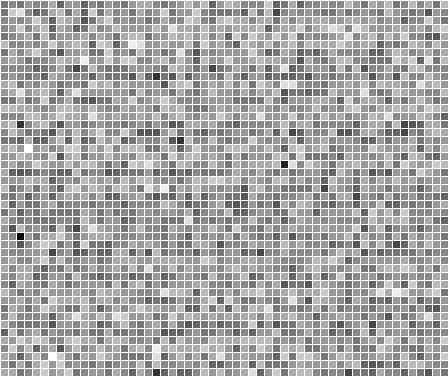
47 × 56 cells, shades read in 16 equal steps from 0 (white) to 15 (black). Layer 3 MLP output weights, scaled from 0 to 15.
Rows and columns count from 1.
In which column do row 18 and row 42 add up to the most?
23
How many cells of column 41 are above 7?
15
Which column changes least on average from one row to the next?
40
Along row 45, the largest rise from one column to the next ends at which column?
21
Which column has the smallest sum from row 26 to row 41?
11
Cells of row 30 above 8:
4
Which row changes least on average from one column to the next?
33
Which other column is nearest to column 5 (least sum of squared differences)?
9
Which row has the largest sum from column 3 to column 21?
22
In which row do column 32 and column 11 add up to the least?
8
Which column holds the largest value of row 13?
12
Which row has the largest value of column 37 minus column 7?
45
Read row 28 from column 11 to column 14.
4 6 8 6
